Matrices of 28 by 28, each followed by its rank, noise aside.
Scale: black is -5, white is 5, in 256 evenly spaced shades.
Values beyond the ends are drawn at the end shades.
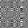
two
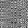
three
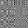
two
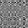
three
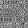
three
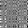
two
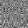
four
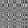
one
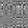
two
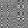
two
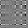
one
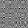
three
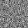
six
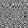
four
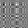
one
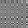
one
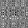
three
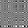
one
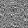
six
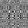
three
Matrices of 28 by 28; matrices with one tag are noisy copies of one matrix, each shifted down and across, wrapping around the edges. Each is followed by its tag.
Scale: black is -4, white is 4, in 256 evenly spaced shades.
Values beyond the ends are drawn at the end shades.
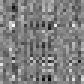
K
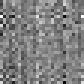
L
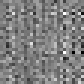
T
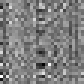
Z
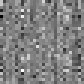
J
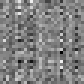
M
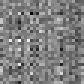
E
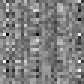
E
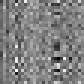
Z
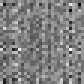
T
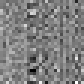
Z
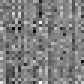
J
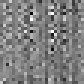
L
